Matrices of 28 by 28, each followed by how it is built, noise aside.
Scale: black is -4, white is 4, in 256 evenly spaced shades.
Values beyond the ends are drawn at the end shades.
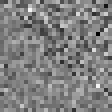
upper triangular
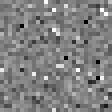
sparse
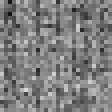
blocks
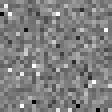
sparse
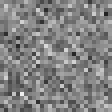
Toeplitz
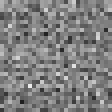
blocks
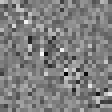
banded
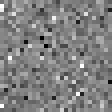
sparse
